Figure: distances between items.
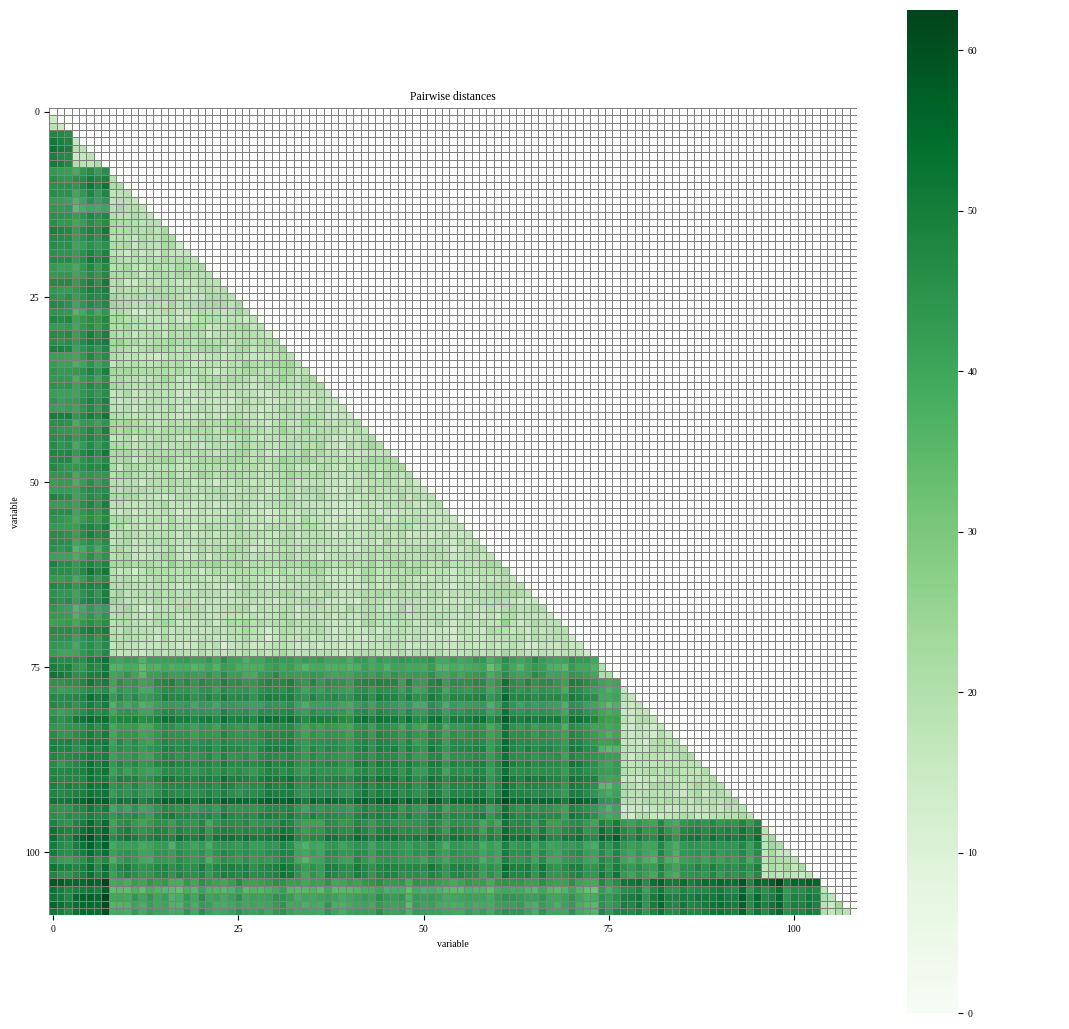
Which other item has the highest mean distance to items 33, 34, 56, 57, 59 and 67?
93
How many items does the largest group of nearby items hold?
66
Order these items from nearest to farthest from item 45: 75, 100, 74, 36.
36, 75, 74, 100
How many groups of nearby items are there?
7
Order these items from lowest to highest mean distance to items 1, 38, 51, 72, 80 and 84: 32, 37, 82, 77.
37, 32, 77, 82
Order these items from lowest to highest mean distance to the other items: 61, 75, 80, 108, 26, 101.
26, 61, 80, 75, 101, 108
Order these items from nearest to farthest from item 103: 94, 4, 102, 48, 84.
102, 84, 94, 48, 4
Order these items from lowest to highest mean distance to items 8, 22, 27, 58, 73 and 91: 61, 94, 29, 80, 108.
29, 61, 80, 94, 108
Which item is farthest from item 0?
104
